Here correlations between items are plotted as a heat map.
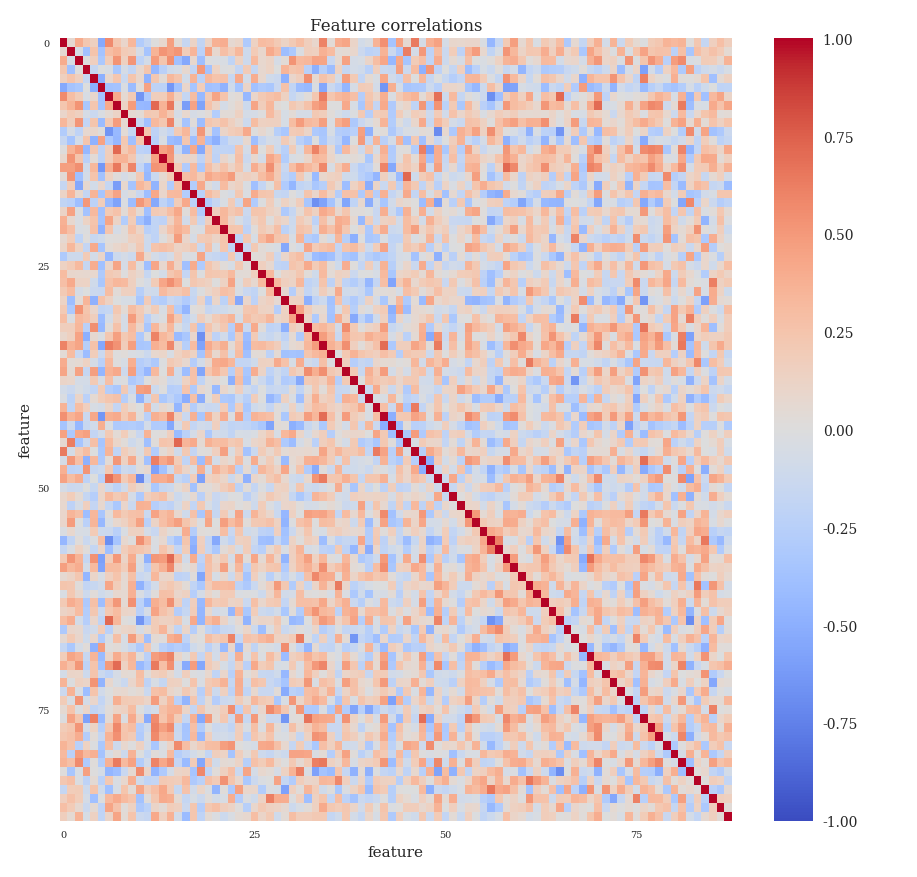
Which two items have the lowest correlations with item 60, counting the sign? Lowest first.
18, 3
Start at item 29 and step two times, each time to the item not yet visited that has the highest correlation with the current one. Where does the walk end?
5
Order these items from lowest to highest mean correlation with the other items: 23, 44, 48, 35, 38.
48, 38, 44, 35, 23
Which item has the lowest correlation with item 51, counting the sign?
82
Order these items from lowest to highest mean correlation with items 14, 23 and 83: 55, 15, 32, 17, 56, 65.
56, 17, 65, 15, 55, 32
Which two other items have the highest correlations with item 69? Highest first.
58, 14
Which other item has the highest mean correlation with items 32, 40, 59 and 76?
37
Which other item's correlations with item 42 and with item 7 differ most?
46
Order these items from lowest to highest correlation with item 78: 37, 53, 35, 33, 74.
35, 37, 53, 74, 33
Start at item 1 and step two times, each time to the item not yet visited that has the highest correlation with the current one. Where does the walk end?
15
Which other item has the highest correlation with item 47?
76
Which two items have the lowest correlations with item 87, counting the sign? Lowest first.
16, 43
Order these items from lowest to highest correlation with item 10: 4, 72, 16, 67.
4, 67, 72, 16
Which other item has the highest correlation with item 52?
39
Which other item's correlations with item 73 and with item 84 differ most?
65
